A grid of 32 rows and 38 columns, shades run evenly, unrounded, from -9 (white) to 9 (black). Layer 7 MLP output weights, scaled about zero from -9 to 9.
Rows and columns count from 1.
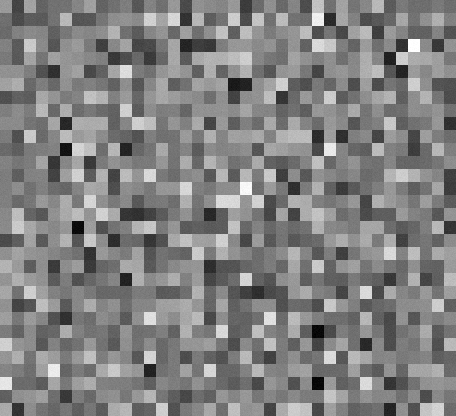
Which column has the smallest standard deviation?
30
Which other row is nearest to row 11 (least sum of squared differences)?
3
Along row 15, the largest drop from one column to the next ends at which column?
21
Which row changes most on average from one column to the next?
2
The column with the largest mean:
38
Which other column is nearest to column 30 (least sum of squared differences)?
4
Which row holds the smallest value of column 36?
32
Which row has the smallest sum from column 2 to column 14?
28
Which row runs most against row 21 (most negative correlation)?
11
